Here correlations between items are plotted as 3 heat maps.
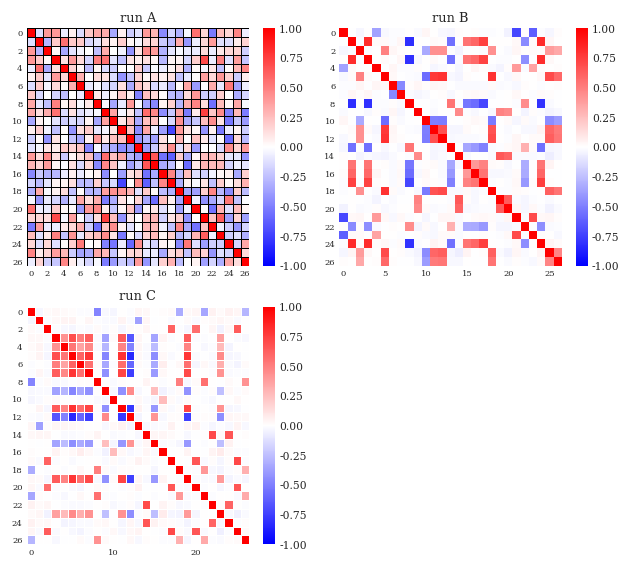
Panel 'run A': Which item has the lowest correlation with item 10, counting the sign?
24
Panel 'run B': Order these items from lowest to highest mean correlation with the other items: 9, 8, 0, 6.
8, 0, 6, 9
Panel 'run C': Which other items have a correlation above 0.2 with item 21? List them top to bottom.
8, 18, 26
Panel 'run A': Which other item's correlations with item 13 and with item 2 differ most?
14
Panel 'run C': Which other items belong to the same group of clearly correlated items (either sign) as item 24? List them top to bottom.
14, 22
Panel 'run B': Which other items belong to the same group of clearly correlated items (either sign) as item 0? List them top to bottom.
4, 21, 23
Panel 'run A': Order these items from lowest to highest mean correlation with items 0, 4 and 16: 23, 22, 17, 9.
22, 9, 23, 17
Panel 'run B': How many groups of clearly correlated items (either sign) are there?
5
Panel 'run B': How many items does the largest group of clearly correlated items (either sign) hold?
9
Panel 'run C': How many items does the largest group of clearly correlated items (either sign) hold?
11
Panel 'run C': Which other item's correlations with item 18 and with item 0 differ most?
8
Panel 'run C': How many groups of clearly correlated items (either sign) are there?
6
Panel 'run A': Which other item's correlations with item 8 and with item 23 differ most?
15
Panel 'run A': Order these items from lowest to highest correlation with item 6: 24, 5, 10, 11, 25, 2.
25, 10, 2, 11, 5, 24
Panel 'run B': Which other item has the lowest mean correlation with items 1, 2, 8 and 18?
10
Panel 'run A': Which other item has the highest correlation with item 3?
21
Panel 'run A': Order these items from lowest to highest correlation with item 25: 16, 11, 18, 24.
16, 24, 11, 18
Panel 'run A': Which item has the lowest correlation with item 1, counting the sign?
19
